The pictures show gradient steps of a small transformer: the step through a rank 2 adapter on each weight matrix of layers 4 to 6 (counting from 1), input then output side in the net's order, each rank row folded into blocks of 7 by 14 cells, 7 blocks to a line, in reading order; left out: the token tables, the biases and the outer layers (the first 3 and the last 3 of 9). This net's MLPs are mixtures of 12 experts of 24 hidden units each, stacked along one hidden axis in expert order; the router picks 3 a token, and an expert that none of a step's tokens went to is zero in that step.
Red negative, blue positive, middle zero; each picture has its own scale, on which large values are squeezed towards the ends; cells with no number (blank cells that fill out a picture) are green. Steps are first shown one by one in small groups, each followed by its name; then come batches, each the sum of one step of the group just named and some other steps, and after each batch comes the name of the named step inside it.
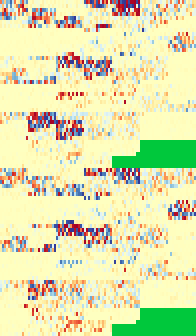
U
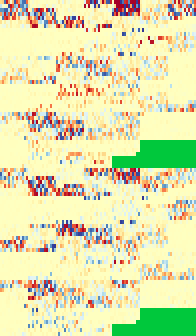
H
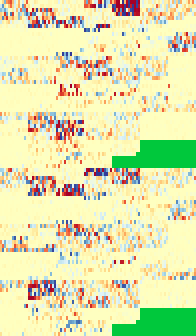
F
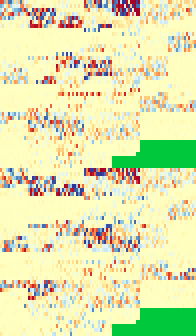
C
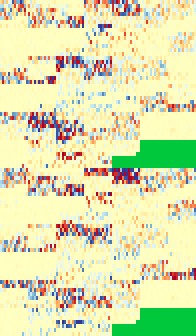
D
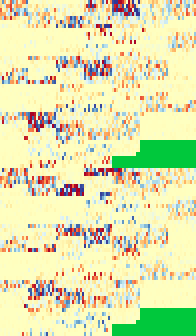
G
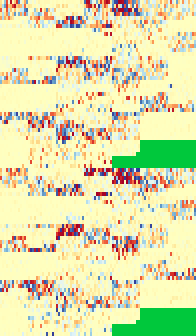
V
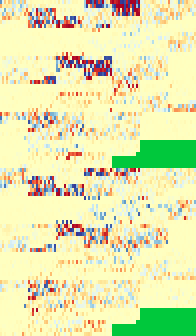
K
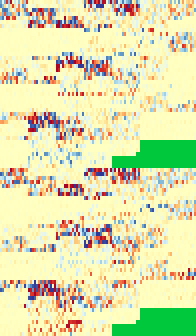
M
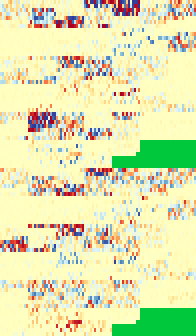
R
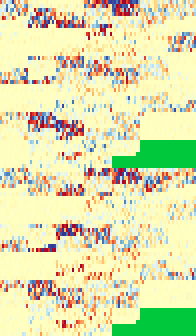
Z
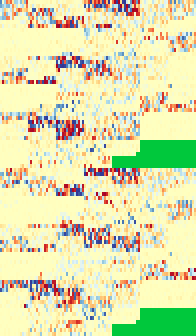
M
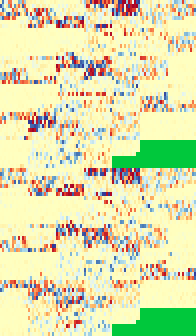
M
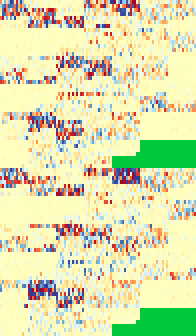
D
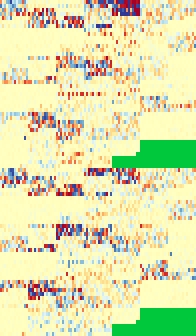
C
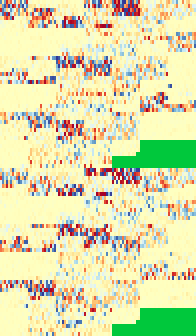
V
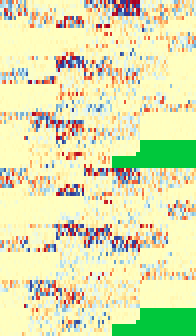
U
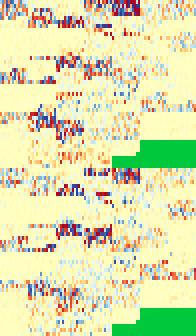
U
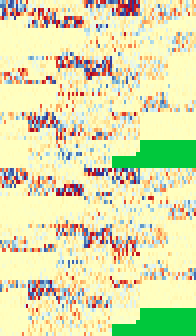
M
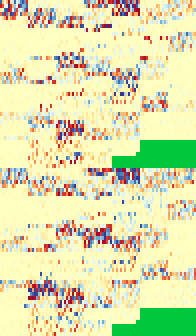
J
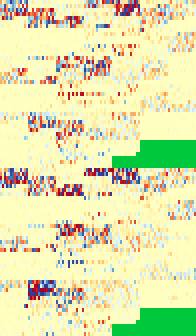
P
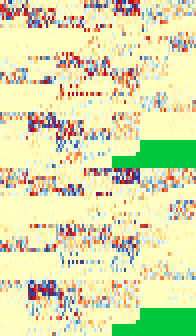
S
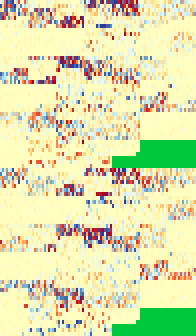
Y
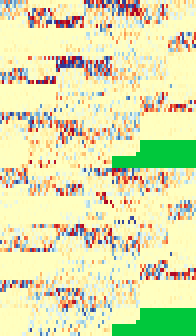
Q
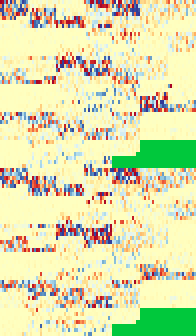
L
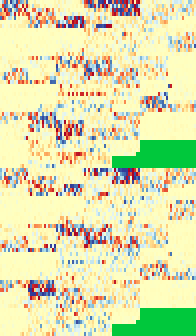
S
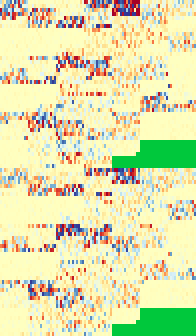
S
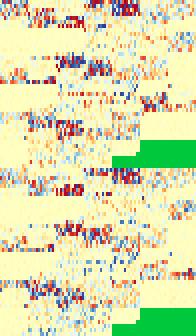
Q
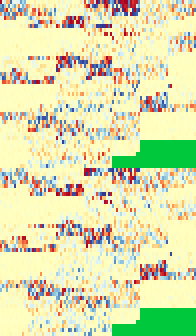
L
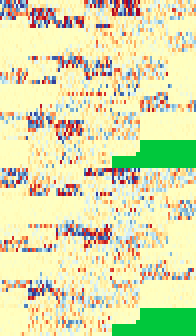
J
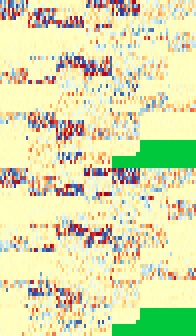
J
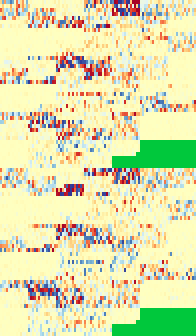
S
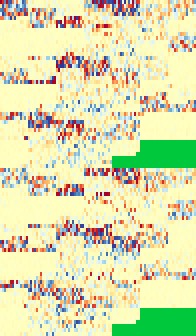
L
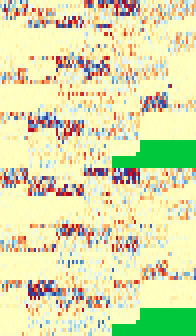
P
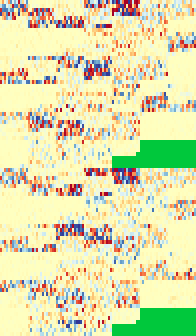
Y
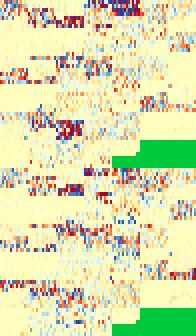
Q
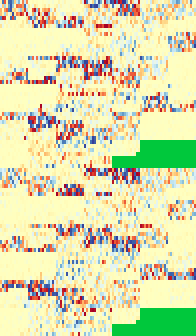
S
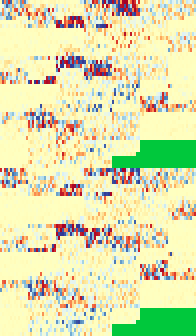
Q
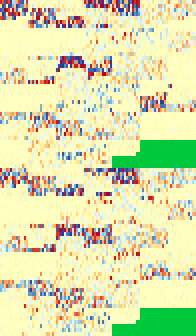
L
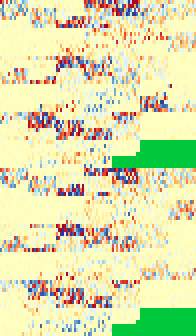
L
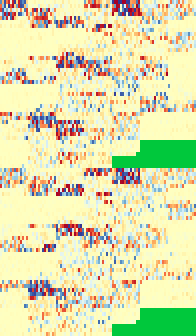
J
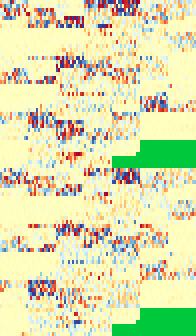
S
